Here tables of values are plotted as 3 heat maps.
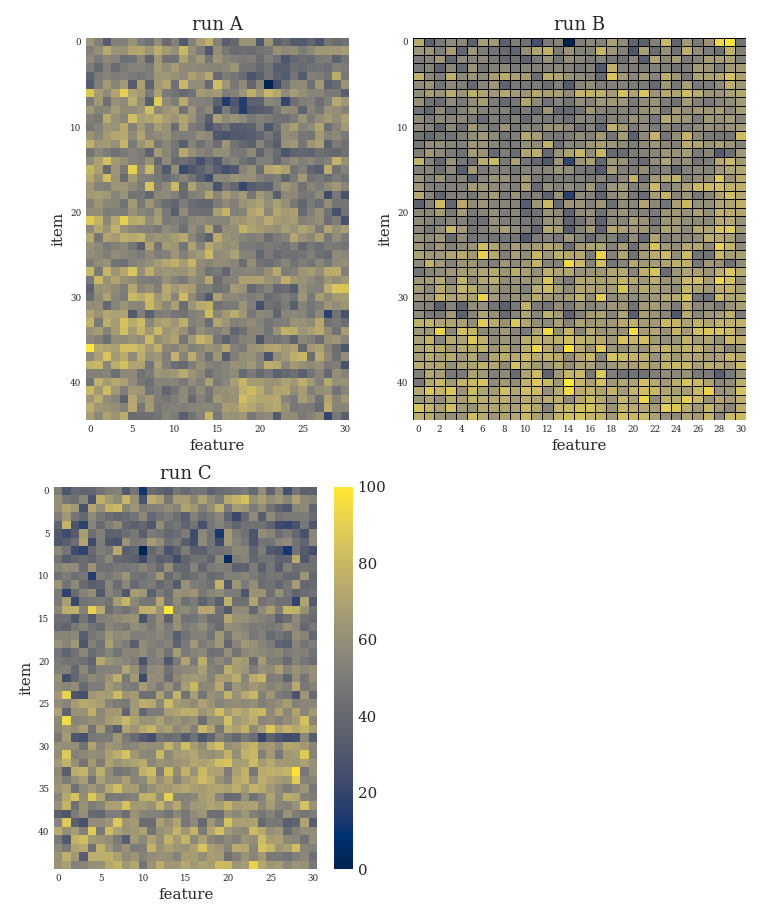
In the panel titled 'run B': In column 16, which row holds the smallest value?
23
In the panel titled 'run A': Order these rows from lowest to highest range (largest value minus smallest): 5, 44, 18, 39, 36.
39, 18, 44, 36, 5
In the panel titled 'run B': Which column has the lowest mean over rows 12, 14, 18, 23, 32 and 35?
14
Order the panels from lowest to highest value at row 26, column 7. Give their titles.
run B, run A, run C
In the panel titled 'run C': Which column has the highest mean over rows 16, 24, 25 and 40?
14
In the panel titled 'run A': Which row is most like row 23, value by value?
33
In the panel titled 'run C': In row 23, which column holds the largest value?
16
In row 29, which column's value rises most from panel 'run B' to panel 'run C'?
1
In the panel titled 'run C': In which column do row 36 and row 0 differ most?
10
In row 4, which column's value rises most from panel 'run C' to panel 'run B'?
3
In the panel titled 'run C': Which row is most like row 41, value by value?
25
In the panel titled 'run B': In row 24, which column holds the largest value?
28
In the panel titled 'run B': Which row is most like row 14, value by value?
18
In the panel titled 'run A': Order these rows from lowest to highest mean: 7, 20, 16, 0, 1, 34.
0, 7, 16, 20, 1, 34
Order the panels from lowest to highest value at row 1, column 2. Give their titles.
run C, run B, run A
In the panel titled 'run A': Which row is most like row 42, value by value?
43
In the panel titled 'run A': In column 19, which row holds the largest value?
41
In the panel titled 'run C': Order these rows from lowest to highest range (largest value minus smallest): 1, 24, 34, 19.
19, 34, 1, 24
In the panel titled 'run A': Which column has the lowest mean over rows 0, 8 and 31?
20
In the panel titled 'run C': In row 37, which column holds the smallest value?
2
